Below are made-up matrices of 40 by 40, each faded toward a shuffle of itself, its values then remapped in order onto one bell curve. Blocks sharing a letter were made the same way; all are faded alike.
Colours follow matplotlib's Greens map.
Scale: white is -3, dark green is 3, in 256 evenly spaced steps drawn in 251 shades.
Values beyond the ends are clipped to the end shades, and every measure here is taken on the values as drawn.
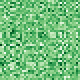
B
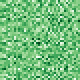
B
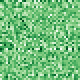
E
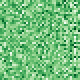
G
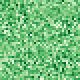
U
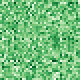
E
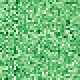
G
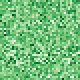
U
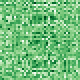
B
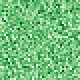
U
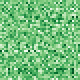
E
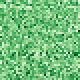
U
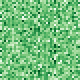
G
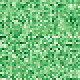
E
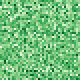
U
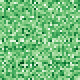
E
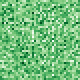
G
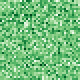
U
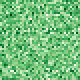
U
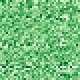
E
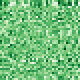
B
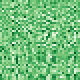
B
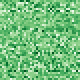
E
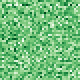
E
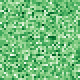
U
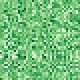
B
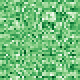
B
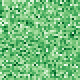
U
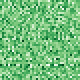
E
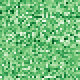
U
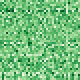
E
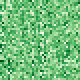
G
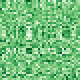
B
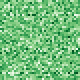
U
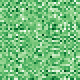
B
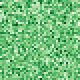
U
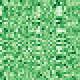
B
